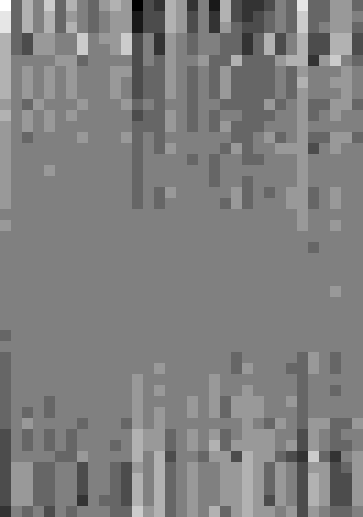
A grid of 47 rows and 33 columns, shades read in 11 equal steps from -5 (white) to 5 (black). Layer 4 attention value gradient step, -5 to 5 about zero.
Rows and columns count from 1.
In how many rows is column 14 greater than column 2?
12
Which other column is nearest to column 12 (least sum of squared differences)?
32
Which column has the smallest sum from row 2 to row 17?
1
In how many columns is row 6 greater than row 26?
10
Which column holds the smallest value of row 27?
31
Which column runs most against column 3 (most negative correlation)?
25
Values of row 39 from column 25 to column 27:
1 -1 0
